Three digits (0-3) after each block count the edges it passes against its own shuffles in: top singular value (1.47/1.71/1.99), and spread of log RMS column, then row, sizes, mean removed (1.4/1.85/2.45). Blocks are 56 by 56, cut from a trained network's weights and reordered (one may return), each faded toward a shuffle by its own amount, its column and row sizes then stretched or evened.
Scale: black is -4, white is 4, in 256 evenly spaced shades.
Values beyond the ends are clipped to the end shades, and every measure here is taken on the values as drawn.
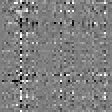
3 3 2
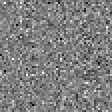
0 2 0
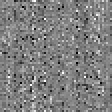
0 3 1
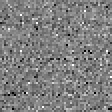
0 0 2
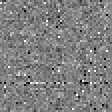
1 2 0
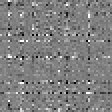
2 3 3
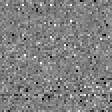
0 0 2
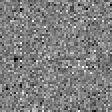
0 1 1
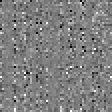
0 3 1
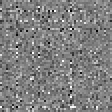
1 2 1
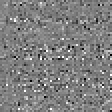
0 2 3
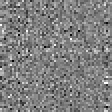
2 2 0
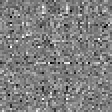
2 1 2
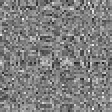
3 1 1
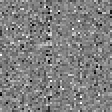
0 2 0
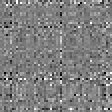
3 2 3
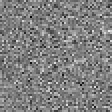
1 1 1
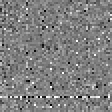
2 0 1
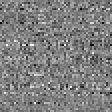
1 0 3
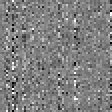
1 3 0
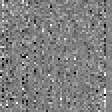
0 3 0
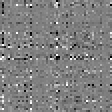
1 3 3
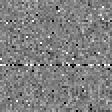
2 0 1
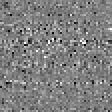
1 0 3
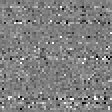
0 0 3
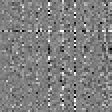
3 3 0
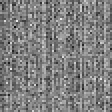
3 0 0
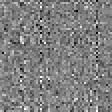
3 2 1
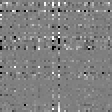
3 2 3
